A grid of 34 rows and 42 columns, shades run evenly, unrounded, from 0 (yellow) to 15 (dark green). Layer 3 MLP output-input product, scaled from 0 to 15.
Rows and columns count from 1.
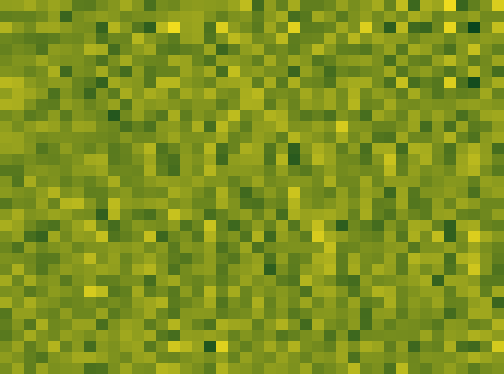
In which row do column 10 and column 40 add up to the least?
25
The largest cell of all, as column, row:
40, 3
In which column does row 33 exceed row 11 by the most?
20
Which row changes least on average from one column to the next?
33
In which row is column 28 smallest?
23
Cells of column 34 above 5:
30
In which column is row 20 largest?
9
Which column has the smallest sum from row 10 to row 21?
27
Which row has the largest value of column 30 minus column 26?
26
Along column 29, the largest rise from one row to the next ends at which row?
21
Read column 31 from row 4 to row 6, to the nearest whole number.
7 10 6
